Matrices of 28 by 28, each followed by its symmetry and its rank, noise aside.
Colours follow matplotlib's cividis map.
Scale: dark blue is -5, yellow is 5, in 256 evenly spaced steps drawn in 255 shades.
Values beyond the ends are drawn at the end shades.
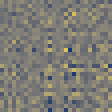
no symmetry, rank four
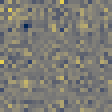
symmetric, rank four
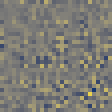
antisymmetric, rank six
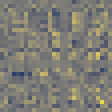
no symmetry, rank four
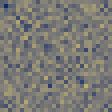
symmetric, rank eight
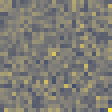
symmetric, rank eight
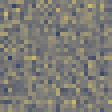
antisymmetric, rank six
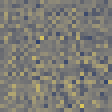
antisymmetric, rank eight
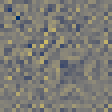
symmetric, rank six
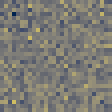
symmetric, rank eight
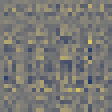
no symmetry, rank four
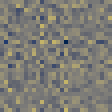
no symmetry, rank four
